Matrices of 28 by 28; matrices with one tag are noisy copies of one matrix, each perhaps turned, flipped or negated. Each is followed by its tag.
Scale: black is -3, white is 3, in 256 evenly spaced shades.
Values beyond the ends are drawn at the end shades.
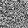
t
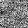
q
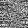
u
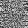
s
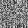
s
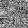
q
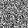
t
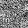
q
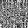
s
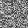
t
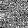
q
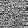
s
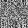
u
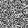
t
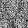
q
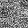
q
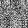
q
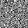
t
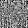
u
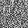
t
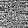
s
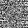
u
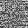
s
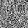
t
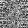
u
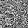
t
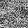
q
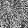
q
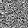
t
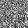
t
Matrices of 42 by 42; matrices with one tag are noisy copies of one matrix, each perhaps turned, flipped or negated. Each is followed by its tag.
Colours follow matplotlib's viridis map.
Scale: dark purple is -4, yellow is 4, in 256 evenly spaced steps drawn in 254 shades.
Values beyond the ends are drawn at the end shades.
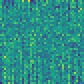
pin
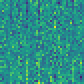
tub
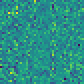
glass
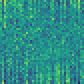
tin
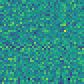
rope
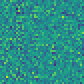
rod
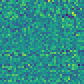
glass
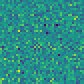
rope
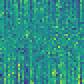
tin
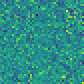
glass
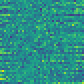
pin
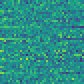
tub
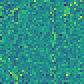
glass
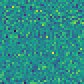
rod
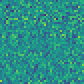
rod
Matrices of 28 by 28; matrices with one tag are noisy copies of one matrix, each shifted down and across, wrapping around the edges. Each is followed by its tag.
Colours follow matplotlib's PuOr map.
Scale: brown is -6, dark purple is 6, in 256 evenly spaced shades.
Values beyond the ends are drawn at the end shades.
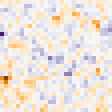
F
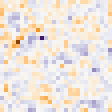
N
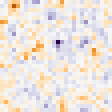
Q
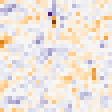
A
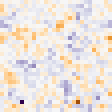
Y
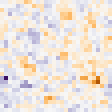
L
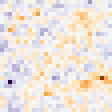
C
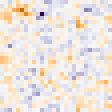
C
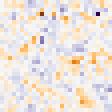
Y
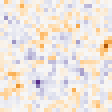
Q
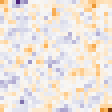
C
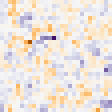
N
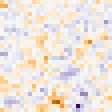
C
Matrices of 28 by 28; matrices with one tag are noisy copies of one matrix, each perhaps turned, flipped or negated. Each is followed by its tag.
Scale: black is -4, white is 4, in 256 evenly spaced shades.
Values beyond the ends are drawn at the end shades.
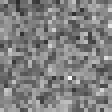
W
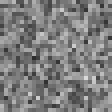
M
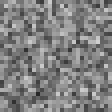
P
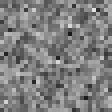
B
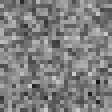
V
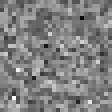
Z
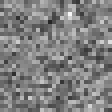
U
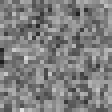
B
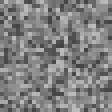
B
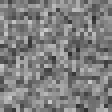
P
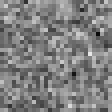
W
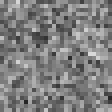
V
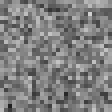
P
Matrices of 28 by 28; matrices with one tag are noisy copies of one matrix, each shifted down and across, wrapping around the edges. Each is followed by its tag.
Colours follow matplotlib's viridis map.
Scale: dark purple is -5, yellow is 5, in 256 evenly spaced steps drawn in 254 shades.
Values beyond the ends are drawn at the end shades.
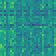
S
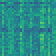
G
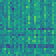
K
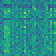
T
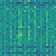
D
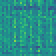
K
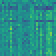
T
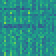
K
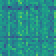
G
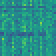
G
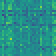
S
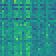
S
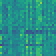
T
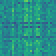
S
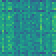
S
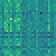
S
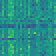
T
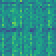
G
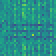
D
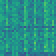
G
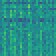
K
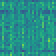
K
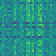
S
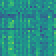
T
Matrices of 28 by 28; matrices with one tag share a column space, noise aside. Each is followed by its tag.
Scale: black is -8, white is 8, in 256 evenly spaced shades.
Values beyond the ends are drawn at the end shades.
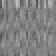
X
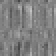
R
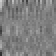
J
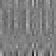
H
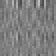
X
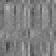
R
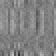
H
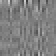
J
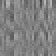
X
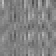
X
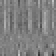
H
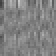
X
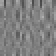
X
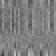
H
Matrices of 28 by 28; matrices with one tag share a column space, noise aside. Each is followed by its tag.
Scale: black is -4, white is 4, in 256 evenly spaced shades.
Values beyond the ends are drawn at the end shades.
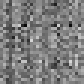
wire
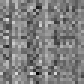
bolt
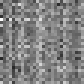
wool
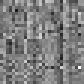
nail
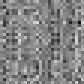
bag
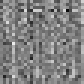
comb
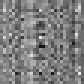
bolt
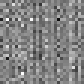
wool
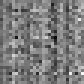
bolt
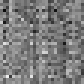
comb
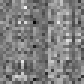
bag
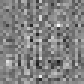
wire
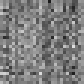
bolt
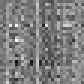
wire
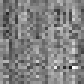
nail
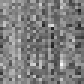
wire
